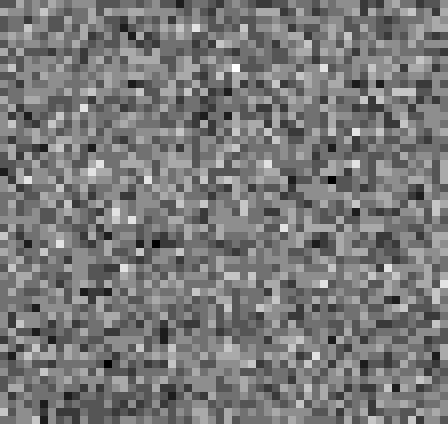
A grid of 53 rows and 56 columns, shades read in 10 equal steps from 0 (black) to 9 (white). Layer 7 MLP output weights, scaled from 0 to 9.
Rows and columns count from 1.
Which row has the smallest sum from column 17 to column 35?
31
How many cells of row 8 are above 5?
11
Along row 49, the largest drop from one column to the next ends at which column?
50
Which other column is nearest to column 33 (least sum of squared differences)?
19
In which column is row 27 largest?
15
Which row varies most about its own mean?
23
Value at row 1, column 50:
6
